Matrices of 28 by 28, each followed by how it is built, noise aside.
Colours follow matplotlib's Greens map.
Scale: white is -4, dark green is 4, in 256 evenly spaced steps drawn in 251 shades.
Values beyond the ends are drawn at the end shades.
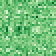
low rank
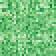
blocks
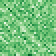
Toeplitz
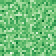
repeating rows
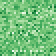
uneven rows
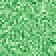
noise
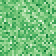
Toeplitz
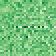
uneven rows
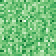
low rank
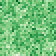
smooth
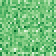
low rank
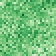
smooth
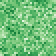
smooth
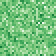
repeating rows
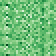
repeating rows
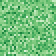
noise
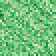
Toeplitz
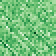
Toeplitz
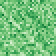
Toeplitz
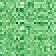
low rank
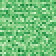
blocks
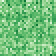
blocks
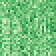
blocks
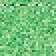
uneven rows
